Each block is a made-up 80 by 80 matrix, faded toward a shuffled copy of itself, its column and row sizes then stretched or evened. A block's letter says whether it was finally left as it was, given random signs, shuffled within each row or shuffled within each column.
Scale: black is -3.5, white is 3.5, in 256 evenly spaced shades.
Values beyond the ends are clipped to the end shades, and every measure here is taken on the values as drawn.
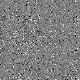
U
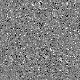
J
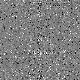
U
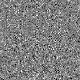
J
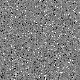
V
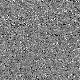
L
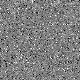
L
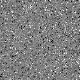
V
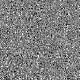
J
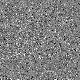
L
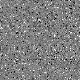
J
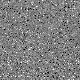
L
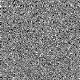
J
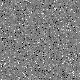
V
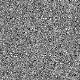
U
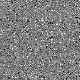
J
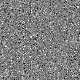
V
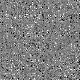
J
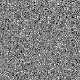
J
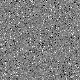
V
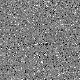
U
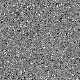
L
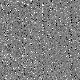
V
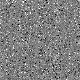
V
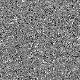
U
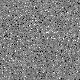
L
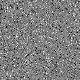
V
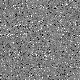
L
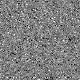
L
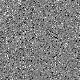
V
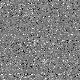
L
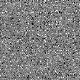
J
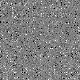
J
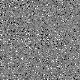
U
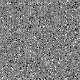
J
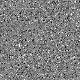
L
